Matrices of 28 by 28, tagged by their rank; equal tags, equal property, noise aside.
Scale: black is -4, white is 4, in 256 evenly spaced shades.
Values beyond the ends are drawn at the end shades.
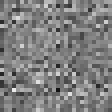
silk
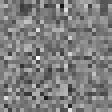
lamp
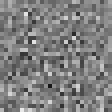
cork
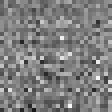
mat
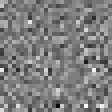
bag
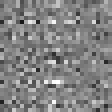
lamp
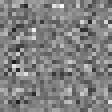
silk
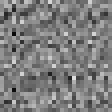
lamp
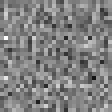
mat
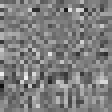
lamp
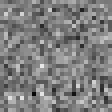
bag
